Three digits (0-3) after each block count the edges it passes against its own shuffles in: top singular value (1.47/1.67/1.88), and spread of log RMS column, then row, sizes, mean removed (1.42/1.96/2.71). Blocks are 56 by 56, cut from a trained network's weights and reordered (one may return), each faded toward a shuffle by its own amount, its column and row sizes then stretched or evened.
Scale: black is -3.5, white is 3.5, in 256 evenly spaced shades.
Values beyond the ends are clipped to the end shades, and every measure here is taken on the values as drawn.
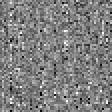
1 2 0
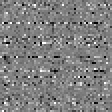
1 1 3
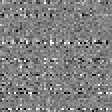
2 1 3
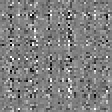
2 3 2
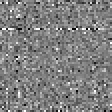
2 1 2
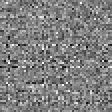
3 0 2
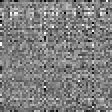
3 2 1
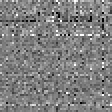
2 2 2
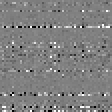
2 1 3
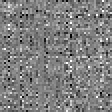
0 3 1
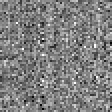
1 1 0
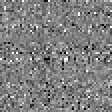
0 1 2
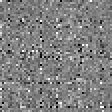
0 2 2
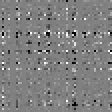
3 3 3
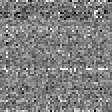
2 1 2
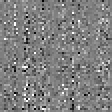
0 3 2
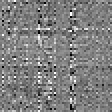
3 3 0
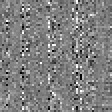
2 3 0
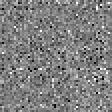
0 1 1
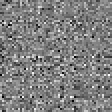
3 1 2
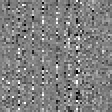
1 3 0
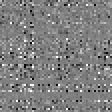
1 2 3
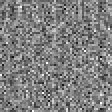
1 0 0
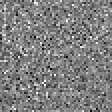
0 0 0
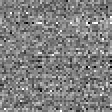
2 1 1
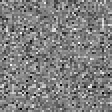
2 1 1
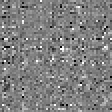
1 2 2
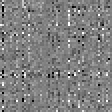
2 3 2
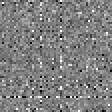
1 1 2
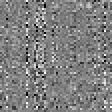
3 3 1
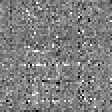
0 2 1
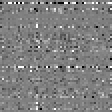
2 1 3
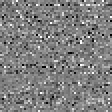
0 0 2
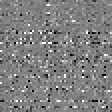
0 1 3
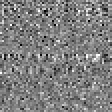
2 0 2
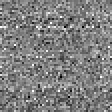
1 0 1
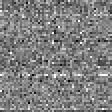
2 0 1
